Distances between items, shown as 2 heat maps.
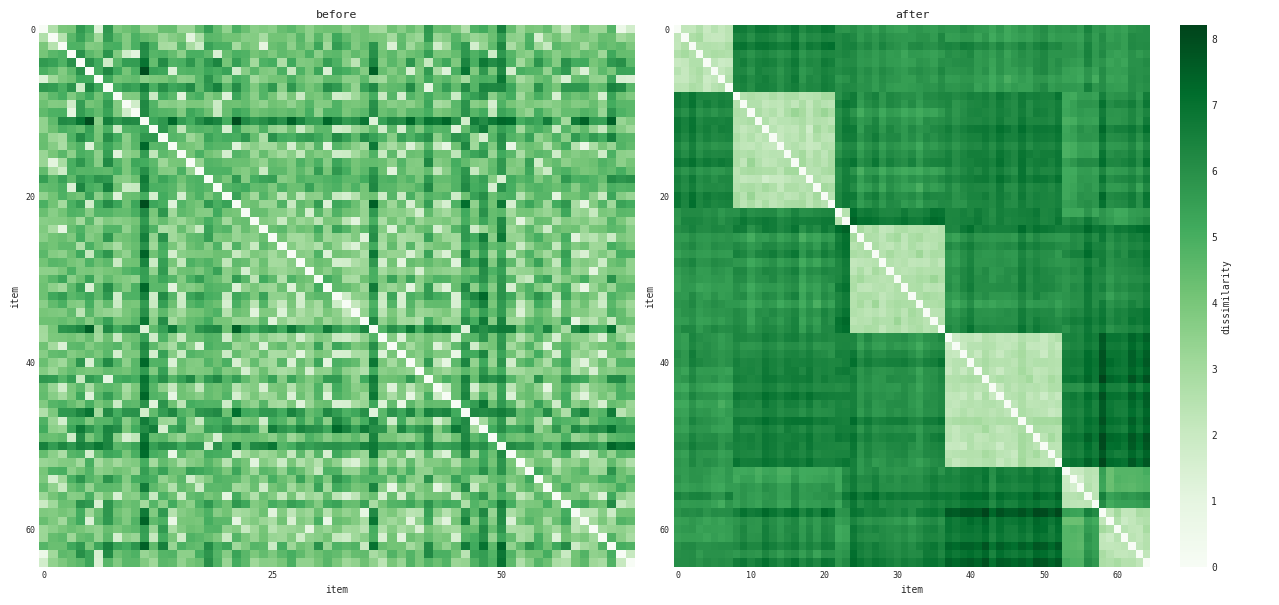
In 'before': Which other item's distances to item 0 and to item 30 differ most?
63
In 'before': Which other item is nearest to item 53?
30
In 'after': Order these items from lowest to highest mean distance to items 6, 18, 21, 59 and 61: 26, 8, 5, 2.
8, 5, 2, 26
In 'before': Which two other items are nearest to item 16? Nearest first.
1, 54
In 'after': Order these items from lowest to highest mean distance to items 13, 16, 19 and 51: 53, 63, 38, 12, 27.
12, 38, 53, 63, 27
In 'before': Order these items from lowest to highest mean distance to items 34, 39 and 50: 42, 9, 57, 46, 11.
9, 42, 57, 46, 11
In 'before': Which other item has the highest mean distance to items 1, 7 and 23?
50
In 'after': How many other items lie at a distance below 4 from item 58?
6
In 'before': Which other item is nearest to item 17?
38
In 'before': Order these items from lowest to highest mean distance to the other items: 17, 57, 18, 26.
26, 17, 57, 18
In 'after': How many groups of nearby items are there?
7
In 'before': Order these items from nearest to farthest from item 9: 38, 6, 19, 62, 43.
19, 43, 38, 6, 62
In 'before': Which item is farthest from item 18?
11
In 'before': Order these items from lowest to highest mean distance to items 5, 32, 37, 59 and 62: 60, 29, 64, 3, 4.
60, 29, 64, 3, 4
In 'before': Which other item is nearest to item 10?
3
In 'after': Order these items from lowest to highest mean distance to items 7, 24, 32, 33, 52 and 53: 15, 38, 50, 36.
36, 38, 50, 15
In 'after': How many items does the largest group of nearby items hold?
16
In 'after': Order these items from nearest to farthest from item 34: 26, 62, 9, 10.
26, 10, 9, 62
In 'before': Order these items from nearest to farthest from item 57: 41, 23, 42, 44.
23, 41, 44, 42
